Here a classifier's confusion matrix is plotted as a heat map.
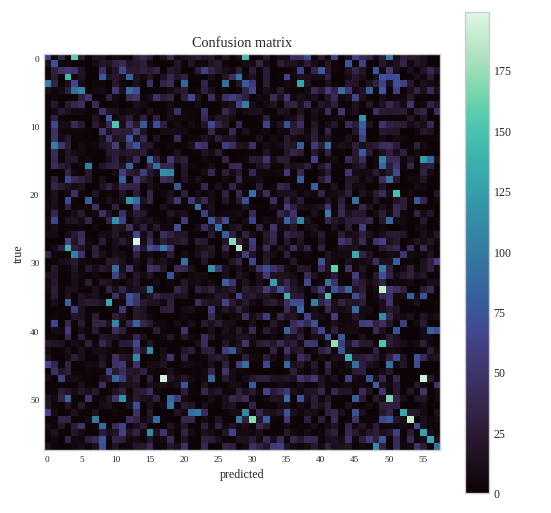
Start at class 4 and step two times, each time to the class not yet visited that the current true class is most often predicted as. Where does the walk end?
45
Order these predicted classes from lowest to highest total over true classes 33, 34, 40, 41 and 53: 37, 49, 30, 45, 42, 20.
37, 45, 20, 42, 30, 49
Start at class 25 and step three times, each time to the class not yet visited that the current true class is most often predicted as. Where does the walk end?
10
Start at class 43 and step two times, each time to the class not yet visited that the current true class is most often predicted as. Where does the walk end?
55
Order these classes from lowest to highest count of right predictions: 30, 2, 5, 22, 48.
2, 30, 48, 22, 5
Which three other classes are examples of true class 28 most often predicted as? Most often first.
3, 17, 15
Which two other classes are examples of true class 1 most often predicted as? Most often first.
44, 46
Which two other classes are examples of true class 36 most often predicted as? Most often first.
9, 39
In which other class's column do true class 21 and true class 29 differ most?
12
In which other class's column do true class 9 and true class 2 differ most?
46
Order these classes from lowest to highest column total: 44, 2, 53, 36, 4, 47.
2, 47, 53, 36, 4, 44
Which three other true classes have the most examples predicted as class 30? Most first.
53, 20, 48
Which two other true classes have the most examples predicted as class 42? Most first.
31, 34
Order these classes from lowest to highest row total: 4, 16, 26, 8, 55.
8, 26, 55, 16, 4
